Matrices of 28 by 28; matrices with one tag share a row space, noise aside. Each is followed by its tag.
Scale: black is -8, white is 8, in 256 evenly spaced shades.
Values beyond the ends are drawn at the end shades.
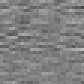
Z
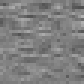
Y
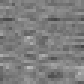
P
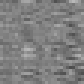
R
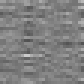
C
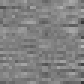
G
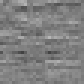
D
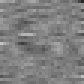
Y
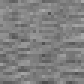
Z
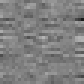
P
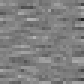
Y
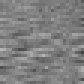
Y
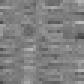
P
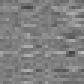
R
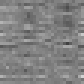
C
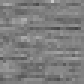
D
